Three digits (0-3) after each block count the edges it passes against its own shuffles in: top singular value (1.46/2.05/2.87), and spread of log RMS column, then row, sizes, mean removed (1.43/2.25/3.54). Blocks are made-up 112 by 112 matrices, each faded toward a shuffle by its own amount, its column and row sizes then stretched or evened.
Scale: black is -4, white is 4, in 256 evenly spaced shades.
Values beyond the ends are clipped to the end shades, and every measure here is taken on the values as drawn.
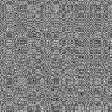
3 0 1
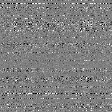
2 1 3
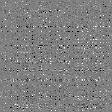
2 2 2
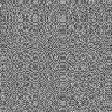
3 0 0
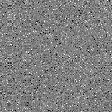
2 0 0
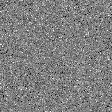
1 0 0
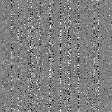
2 3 0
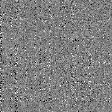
0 2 1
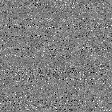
0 0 2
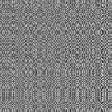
3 3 0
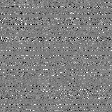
1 0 3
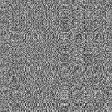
3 2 1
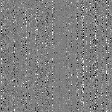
1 3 0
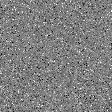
0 0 0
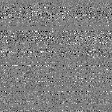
1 1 3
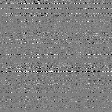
2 1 3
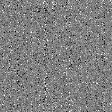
0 2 0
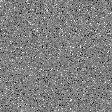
0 0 1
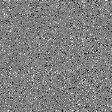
0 1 1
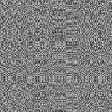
3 2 1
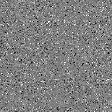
1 1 1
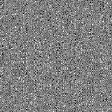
2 2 0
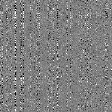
2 3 1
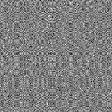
3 1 1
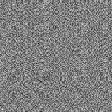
2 0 0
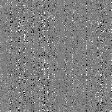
1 3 1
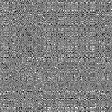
3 0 2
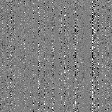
2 3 0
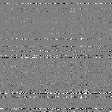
2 1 3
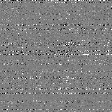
1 1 3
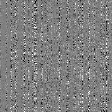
2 3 0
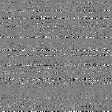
2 1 3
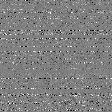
1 0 3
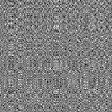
3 1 1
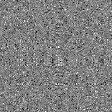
2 1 1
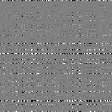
3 1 3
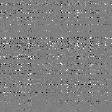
1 2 3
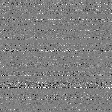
1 0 3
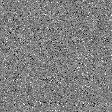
0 1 1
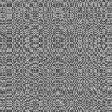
3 2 1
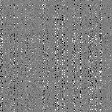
1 3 2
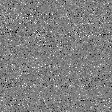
0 0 2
